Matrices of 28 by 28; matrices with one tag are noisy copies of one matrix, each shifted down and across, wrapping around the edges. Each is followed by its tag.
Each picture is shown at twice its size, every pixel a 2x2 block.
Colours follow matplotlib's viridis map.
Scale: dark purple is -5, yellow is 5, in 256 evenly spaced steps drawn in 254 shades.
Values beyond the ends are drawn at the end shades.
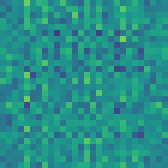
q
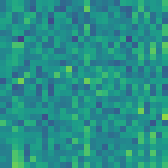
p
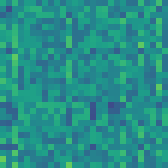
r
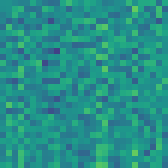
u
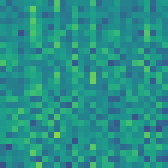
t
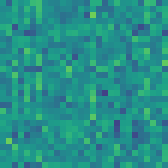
r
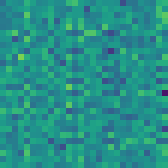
u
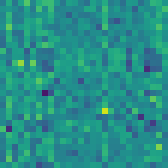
r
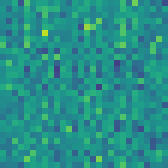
q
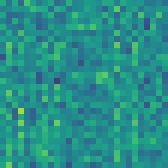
q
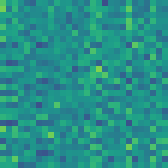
u
